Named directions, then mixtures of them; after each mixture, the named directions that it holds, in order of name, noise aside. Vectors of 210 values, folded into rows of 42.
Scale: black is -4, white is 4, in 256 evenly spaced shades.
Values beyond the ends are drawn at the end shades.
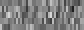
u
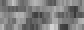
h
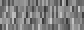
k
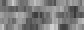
h.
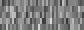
k.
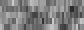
h, u.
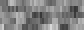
h.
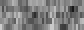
h, u.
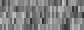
h, k.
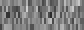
u.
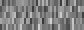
k.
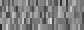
k, u.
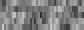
h, k.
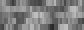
h.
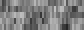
h, k.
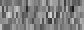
u.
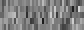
h, k, u.
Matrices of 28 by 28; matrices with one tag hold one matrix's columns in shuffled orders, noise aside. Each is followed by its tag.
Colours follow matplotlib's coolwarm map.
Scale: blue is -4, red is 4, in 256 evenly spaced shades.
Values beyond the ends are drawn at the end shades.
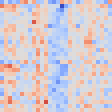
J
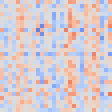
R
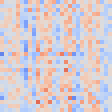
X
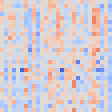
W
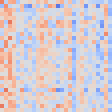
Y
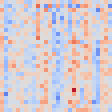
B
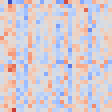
J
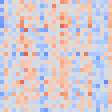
R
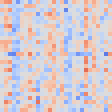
X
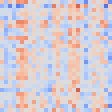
Y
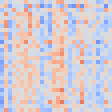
B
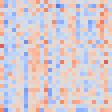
B
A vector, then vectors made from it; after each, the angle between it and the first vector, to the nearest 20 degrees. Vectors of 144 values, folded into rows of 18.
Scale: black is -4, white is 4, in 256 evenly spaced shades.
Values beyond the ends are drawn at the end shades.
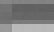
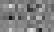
80 degrees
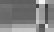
60 degrees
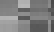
100 degrees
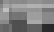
140 degrees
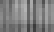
120 degrees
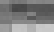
20 degrees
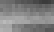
100 degrees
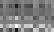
60 degrees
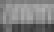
160 degrees
